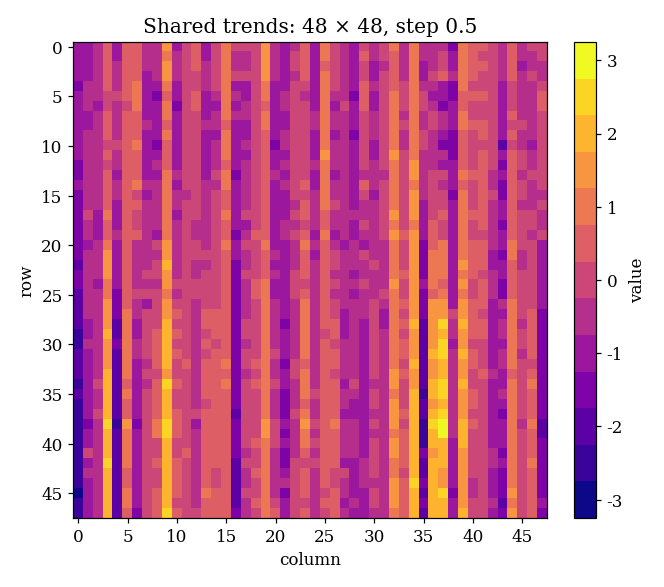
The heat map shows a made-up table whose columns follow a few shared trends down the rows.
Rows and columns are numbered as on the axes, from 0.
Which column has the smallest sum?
0
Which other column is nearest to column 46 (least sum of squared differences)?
14
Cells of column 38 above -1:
13
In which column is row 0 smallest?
38
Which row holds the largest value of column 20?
47
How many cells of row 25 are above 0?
15
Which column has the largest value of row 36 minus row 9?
37
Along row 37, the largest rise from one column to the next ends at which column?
36
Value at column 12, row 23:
-0.5
